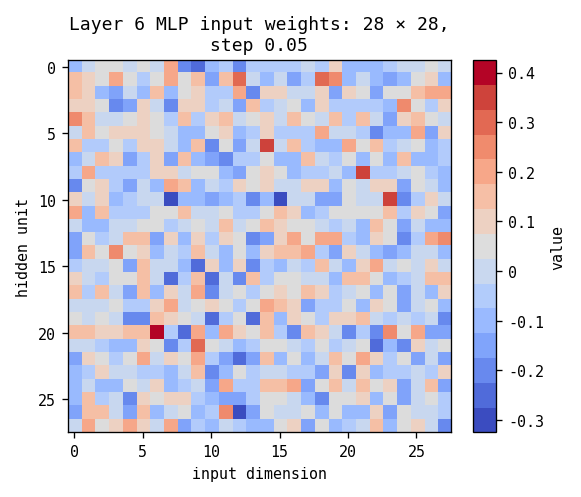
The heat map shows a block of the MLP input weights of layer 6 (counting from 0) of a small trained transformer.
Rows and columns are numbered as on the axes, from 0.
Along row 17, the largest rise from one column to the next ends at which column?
5
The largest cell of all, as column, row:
6, 20
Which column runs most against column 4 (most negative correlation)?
8
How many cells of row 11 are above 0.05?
7
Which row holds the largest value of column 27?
13
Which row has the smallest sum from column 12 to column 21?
10
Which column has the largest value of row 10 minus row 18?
23
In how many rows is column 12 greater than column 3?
11
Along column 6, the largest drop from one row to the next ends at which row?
21
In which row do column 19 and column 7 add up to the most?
1
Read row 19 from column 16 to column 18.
0.1 0.05 -0.05
